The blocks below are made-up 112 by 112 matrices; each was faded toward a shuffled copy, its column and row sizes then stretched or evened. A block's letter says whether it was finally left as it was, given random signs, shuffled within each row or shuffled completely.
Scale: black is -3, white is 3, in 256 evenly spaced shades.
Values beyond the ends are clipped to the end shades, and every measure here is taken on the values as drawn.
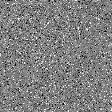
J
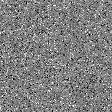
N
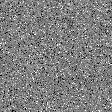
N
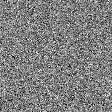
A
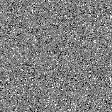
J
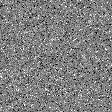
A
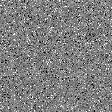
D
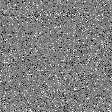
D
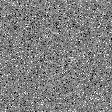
A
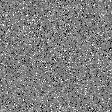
J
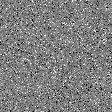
N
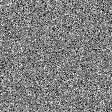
A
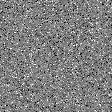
N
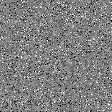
D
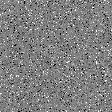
D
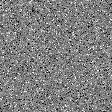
N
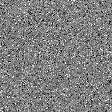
D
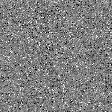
D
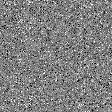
J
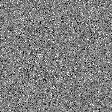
J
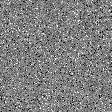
N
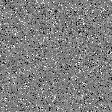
D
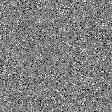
D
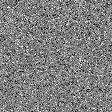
A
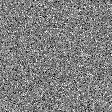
N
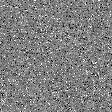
A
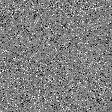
A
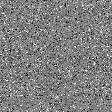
J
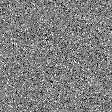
N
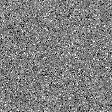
J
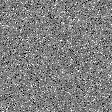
N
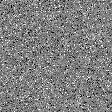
N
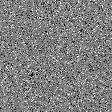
N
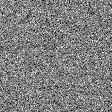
N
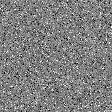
N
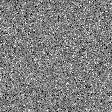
N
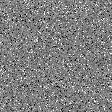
A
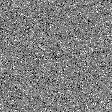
N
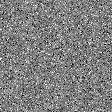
N
